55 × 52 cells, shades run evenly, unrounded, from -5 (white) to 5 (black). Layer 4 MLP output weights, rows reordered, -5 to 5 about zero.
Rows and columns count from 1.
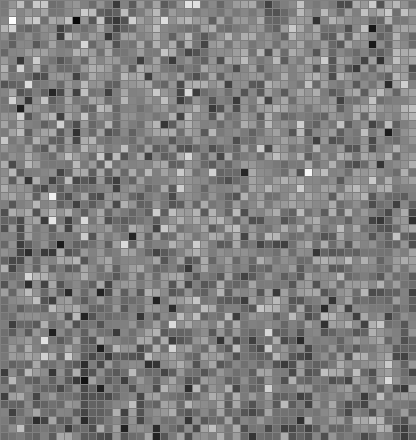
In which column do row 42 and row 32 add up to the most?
7
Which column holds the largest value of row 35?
31
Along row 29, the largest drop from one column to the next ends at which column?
21
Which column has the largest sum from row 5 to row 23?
8
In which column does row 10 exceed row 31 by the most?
25
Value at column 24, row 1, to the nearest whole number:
-4
